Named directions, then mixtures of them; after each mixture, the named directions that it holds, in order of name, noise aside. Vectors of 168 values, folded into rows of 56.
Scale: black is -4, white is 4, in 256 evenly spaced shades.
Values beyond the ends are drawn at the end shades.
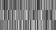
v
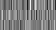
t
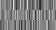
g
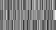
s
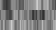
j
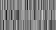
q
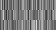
q, v.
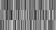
g, j, q.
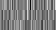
t.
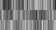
j, t.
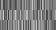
v.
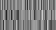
q.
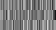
s.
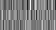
t.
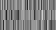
q.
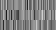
q.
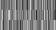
s, t.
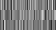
q, s, t.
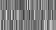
q.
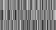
s, t, v.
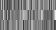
q, s, v.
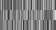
s, v.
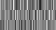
g.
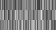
v.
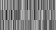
q.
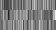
j, s, v.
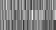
j, q, s.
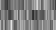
j.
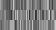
g, j.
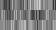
g, j, t.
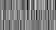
t.
